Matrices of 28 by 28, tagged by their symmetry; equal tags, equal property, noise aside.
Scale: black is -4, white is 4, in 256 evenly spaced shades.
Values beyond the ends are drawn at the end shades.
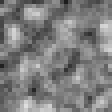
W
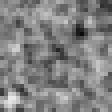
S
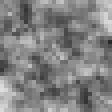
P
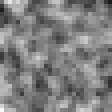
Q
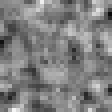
Q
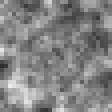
S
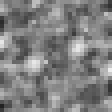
P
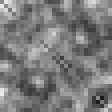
W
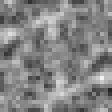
P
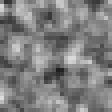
Q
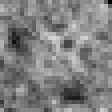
S
